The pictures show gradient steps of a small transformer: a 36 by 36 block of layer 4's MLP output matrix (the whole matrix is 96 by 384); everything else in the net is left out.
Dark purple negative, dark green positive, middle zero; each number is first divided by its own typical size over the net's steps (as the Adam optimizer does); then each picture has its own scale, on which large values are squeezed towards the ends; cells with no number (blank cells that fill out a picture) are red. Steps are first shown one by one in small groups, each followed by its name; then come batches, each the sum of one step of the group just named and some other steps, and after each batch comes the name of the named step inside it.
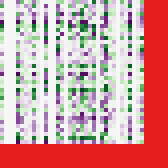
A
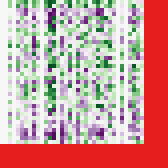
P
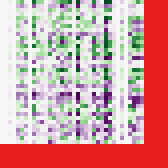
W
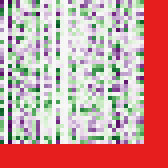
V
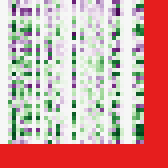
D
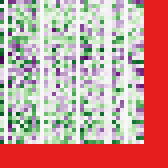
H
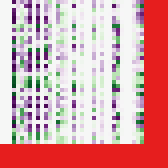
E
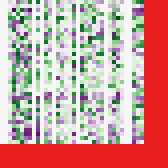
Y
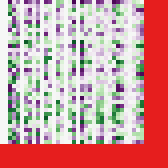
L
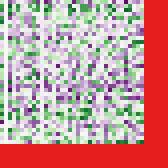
W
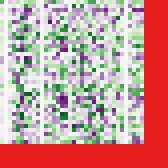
Y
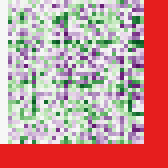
Y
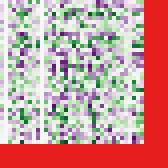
Y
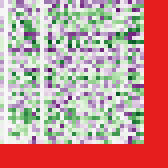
D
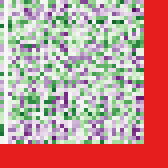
P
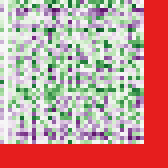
P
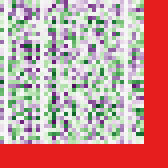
D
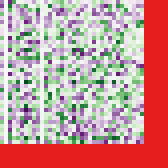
V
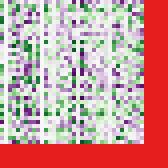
L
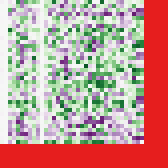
Y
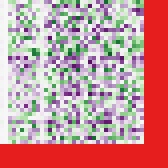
W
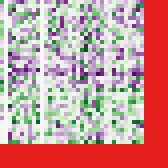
H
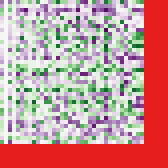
V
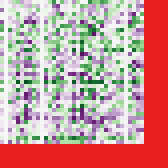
A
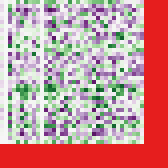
P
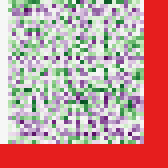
W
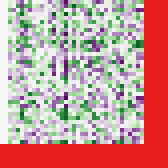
Y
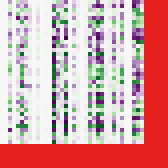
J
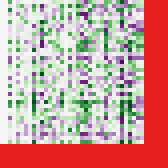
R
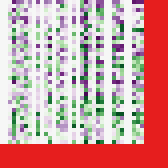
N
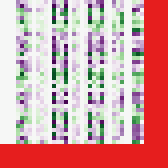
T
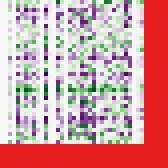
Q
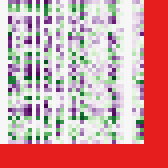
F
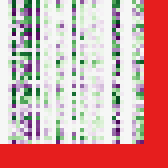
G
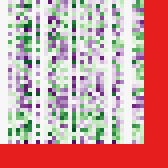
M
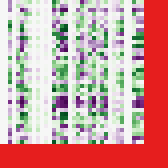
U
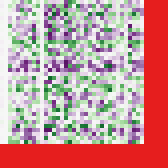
T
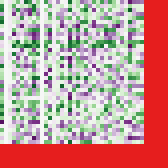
G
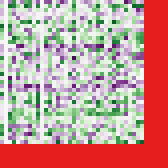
M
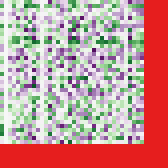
M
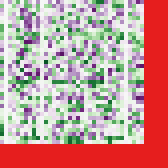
F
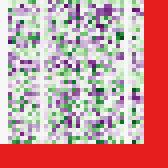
T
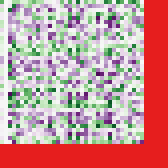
G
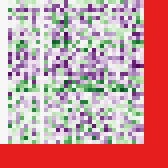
Q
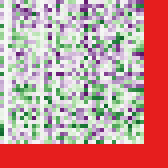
N
